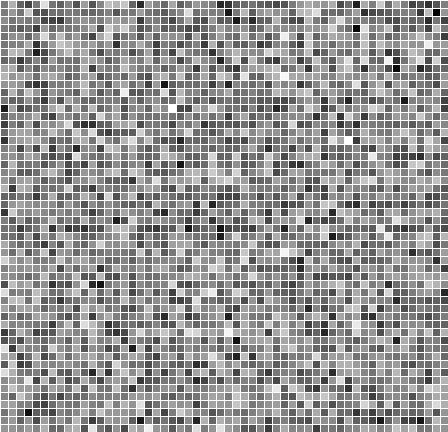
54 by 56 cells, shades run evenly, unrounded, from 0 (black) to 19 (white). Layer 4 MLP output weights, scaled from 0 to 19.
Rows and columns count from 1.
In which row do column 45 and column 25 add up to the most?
42
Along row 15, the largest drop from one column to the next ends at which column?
43
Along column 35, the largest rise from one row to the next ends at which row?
49
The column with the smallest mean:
5
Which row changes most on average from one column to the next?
8
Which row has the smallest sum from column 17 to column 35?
29
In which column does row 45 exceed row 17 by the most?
27
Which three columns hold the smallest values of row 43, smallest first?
30, 50, 16
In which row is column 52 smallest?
32
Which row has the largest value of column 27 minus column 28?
37
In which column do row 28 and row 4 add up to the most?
46
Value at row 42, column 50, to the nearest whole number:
13
